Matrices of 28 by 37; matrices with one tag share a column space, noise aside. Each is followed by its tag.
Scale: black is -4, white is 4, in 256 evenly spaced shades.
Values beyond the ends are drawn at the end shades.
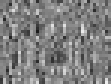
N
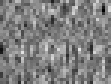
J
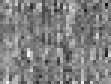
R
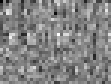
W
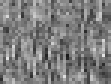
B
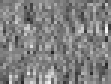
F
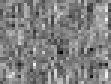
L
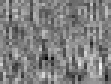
B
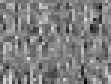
F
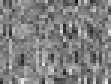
N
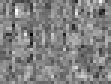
W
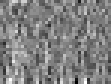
N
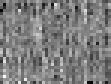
R
